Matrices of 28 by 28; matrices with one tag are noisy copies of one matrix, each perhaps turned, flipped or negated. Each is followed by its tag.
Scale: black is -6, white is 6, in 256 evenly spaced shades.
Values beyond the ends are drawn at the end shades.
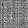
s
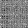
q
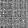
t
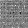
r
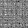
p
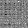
p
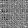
q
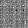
s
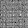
r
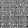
t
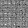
p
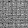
p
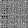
q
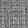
p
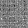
p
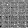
t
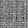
s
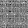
s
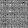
s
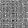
r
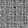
r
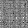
s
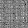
s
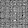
r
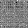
q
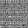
s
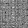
r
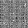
s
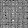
r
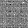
s
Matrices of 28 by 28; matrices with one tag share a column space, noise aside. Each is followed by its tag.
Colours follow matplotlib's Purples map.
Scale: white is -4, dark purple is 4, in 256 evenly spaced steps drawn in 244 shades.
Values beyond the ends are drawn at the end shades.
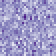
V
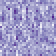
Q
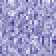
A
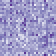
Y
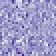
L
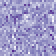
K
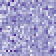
K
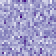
L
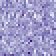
L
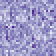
Q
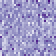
L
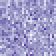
Y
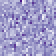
V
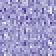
V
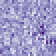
A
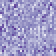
K
